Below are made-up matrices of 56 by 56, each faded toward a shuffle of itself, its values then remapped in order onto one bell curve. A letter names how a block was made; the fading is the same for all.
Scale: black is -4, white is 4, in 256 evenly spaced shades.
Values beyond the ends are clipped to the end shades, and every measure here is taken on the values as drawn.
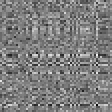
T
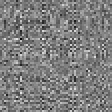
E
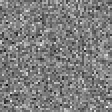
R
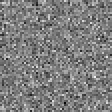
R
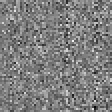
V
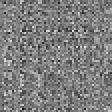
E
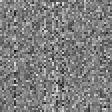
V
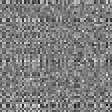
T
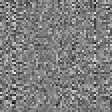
E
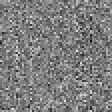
V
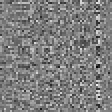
E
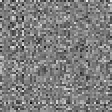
E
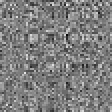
E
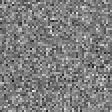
R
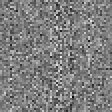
V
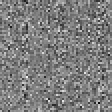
V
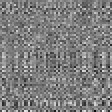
T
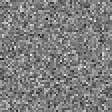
R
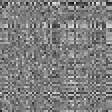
T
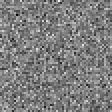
R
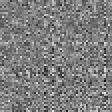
E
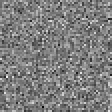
R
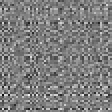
T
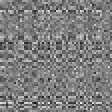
T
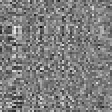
E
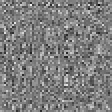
E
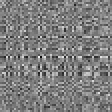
T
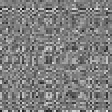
T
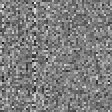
V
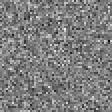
R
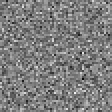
R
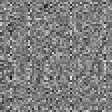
E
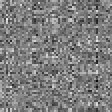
E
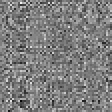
E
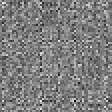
E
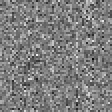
V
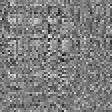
E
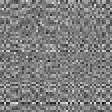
T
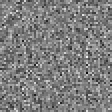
R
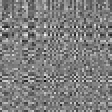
T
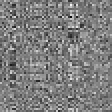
E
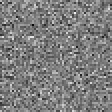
R
